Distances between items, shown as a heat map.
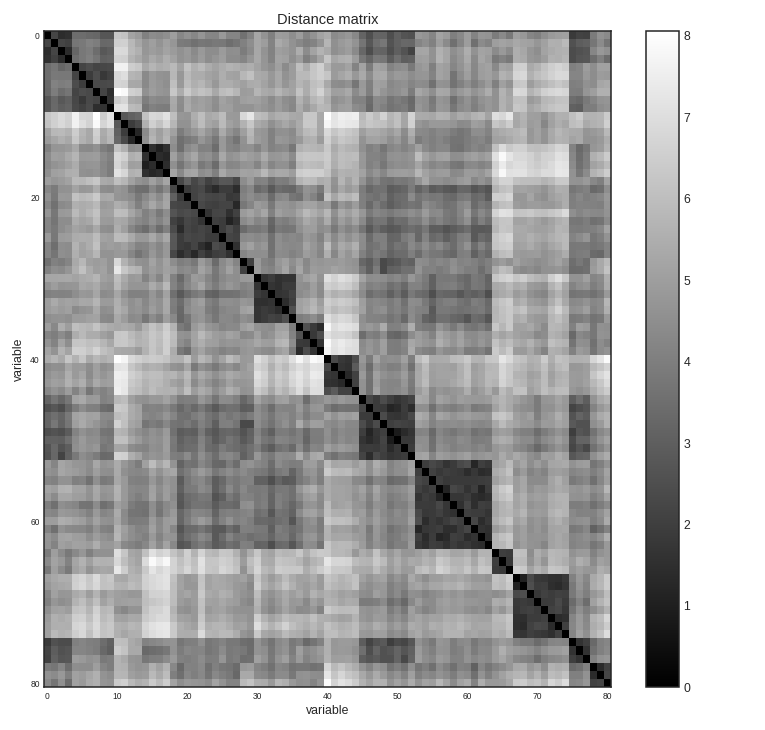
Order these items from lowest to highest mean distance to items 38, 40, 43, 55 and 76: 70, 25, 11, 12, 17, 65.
25, 70, 17, 12, 65, 11
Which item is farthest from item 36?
40
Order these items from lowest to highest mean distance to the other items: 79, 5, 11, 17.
79, 5, 17, 11
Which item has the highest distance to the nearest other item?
10
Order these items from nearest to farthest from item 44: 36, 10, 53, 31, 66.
53, 66, 31, 36, 10
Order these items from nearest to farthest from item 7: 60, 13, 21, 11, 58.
58, 60, 21, 13, 11
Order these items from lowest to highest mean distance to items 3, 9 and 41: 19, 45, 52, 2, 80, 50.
2, 52, 50, 45, 19, 80
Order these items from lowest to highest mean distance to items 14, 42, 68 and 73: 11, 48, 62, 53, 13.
48, 62, 53, 13, 11
